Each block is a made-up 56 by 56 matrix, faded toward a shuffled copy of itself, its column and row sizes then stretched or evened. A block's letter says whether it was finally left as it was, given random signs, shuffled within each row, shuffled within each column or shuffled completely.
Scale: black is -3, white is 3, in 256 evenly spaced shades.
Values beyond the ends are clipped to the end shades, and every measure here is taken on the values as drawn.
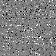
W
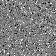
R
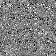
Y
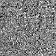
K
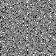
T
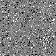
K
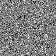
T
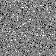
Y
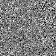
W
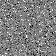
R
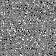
Y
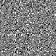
K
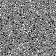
R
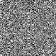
K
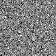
T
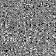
K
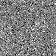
R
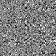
K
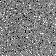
R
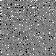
K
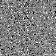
W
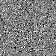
Y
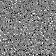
Y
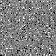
K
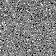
R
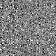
K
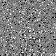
K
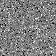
R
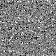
Y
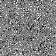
T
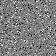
R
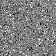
R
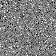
R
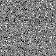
W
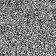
Y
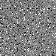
W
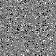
K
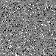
Y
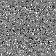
Y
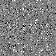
W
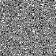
W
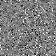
W
